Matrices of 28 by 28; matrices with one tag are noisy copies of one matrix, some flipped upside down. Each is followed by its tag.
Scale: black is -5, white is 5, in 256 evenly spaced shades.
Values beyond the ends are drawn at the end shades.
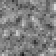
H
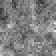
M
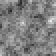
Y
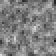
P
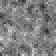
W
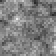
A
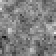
M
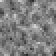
P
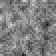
W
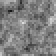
Y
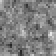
Y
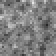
W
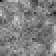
A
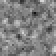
H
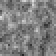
W
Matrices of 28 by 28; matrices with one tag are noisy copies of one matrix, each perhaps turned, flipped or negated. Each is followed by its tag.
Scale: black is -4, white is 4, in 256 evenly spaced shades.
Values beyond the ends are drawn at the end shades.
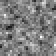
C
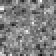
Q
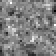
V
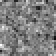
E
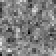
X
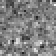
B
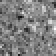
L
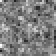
E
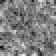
Q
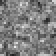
X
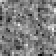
E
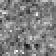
C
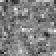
X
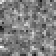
Q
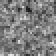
C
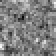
V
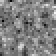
X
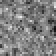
L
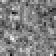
B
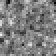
Q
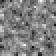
Q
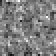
E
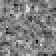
C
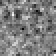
B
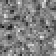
C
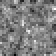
Q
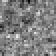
L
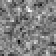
C
